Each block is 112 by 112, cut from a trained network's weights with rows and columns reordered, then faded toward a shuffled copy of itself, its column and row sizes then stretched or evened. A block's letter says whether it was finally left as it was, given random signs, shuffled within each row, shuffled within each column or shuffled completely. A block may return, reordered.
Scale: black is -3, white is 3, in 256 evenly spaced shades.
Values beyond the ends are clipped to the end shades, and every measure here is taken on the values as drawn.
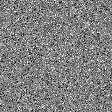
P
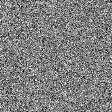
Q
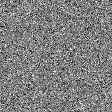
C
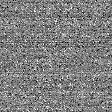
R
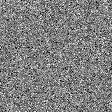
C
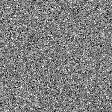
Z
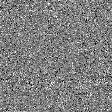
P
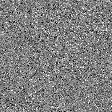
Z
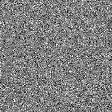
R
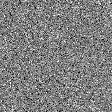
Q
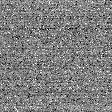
Z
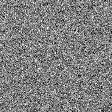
Q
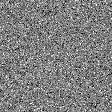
C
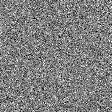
Q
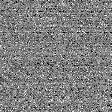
R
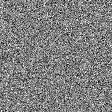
C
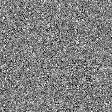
P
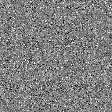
Z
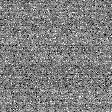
Z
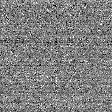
R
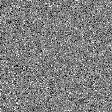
P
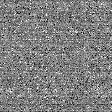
R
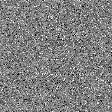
P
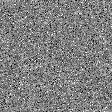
C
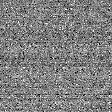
R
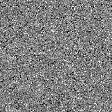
R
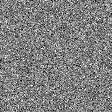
Z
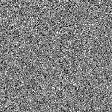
R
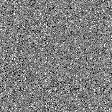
P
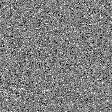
Q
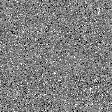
P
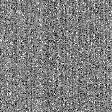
R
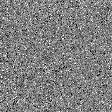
Q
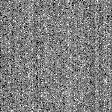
Q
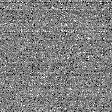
R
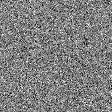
Q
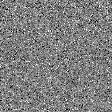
P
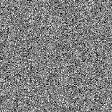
R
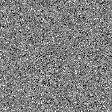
P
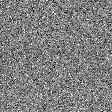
C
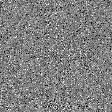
P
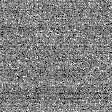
R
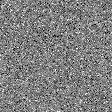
C
